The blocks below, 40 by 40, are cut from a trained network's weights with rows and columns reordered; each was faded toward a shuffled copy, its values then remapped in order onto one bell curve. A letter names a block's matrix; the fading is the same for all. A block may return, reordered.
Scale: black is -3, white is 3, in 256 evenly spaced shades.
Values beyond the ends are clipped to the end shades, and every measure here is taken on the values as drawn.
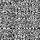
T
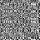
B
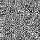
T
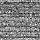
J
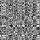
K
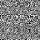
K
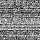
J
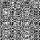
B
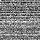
J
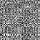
K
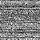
J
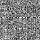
T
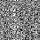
T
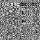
K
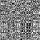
B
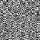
K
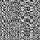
B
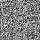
T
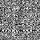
T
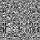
B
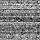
J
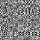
K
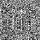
T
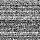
J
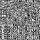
T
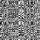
B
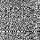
T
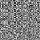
K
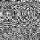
K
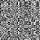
B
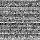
J
